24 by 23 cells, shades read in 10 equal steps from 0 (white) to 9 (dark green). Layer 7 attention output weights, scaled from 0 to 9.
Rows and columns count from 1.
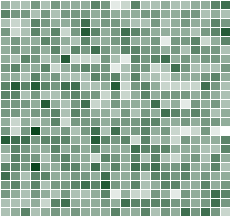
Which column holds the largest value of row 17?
14
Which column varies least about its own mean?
20
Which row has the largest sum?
19
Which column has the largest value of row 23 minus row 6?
7
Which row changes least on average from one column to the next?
2
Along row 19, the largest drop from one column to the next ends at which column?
5
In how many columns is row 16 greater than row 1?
12
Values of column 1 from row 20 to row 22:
7 5 5
